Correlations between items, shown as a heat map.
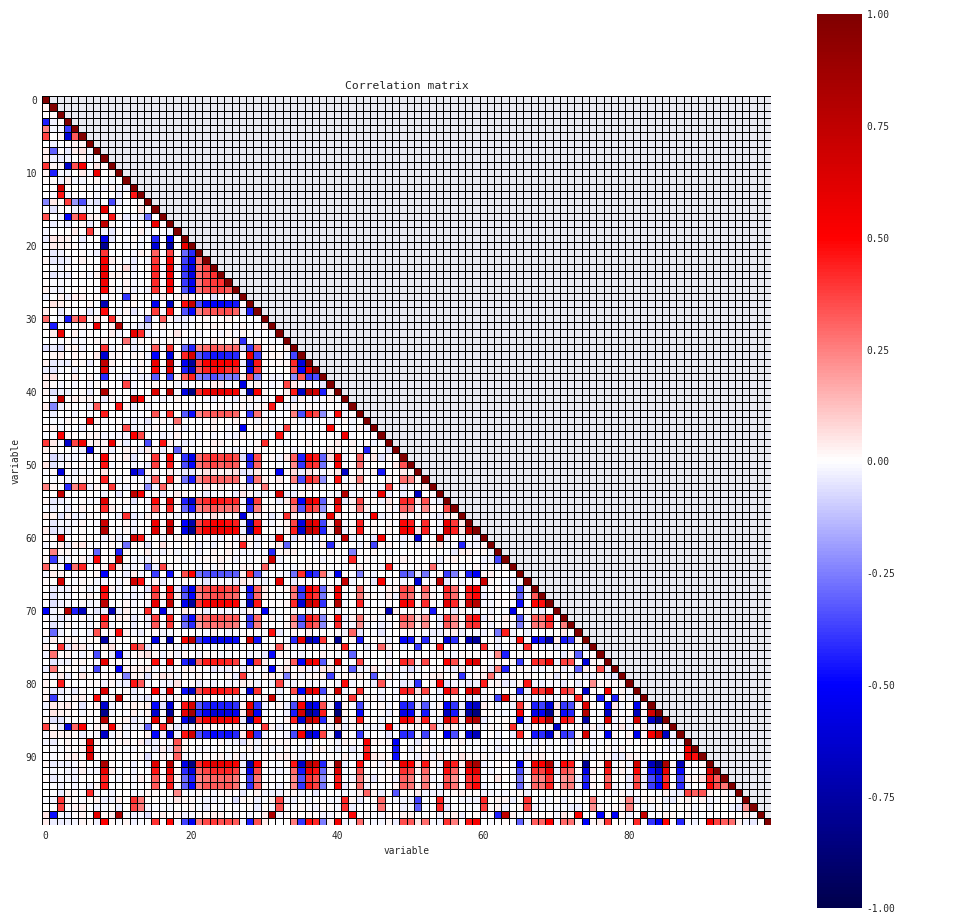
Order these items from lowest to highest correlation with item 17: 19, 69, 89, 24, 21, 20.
20, 19, 89, 21, 24, 69
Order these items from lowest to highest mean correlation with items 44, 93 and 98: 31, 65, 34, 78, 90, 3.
78, 65, 3, 34, 90, 31
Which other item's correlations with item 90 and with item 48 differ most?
6
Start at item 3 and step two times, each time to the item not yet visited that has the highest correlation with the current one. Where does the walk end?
14
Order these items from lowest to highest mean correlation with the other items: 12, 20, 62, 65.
20, 65, 62, 12
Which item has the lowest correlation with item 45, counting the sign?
27
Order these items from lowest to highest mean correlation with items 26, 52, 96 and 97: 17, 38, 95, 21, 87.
87, 38, 95, 21, 17
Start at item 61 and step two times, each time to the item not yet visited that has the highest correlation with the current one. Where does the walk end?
79
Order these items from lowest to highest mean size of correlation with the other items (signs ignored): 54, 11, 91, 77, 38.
11, 54, 38, 77, 91
